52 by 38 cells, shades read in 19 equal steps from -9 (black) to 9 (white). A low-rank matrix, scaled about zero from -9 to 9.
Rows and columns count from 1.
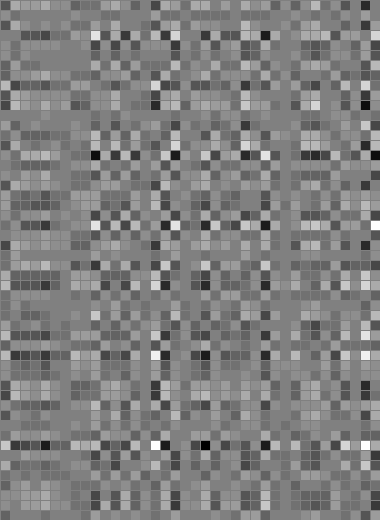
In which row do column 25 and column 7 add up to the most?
11
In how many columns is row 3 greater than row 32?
18
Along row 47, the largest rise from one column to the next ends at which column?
37
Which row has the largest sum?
15
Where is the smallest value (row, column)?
45, 21
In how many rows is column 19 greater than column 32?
25
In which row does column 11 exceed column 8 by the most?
27
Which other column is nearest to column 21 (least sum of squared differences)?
17
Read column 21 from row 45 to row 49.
-9 3 0 -2 2
